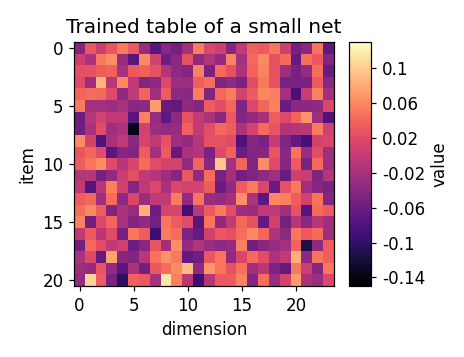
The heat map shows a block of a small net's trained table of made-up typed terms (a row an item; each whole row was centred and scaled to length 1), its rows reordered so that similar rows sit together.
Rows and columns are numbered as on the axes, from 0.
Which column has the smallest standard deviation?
14
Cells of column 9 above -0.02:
10
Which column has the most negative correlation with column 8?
4
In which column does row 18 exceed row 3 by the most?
20
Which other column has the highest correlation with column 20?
9
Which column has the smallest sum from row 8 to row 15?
21
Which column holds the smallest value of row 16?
7
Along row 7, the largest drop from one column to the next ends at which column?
5
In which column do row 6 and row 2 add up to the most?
6
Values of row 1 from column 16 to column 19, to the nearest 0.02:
0.04 0.06 0.02 0.04
